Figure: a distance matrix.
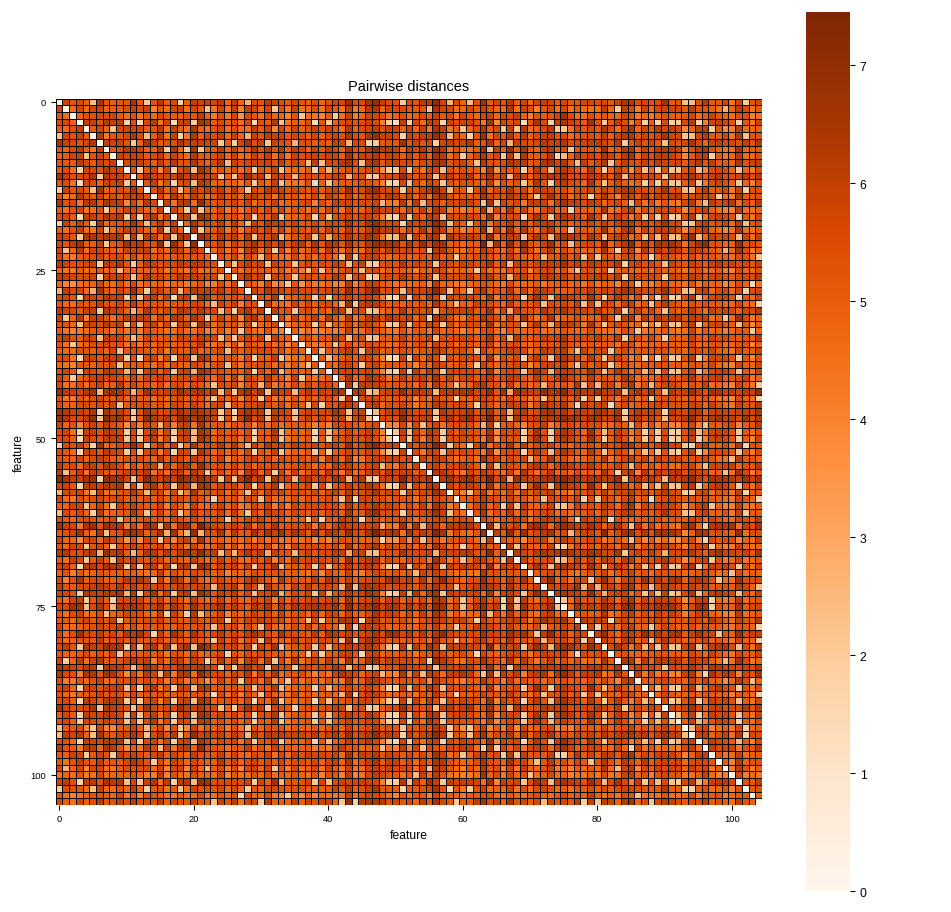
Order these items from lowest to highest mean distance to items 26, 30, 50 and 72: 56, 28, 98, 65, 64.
65, 56, 98, 28, 64
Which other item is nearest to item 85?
96
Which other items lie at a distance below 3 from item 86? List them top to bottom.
27, 34, 103
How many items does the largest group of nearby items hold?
22
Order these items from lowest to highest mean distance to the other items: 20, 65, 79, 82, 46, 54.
65, 82, 20, 54, 46, 79
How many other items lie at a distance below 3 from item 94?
10
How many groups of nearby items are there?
13
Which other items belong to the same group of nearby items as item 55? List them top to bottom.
1, 22, 32, 83, 99
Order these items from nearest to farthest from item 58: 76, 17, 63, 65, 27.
76, 27, 65, 17, 63
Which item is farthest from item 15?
21
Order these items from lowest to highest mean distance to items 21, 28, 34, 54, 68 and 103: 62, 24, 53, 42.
42, 62, 53, 24
